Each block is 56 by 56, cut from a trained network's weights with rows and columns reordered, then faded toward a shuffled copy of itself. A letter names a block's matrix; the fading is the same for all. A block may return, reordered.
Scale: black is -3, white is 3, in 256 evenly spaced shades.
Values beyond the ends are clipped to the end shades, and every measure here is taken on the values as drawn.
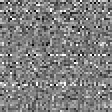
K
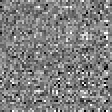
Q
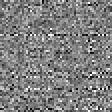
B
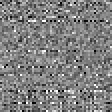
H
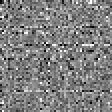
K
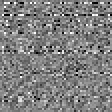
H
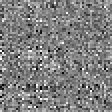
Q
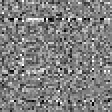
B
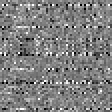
H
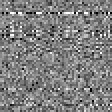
B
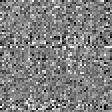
K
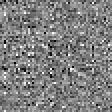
Q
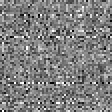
B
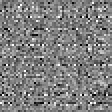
K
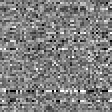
B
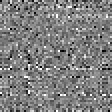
K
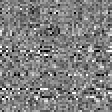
H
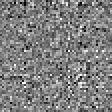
Q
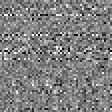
H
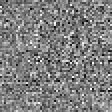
Q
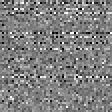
H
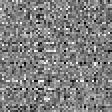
K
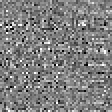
K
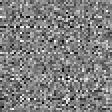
B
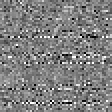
H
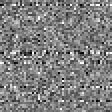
B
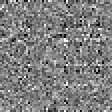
Q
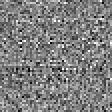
Q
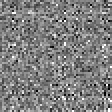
Q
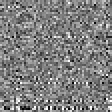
B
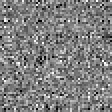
Q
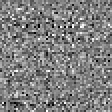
Q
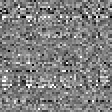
K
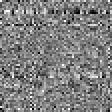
B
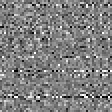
H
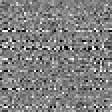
H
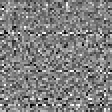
B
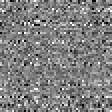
K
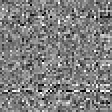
B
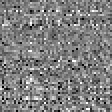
K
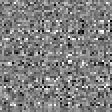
K
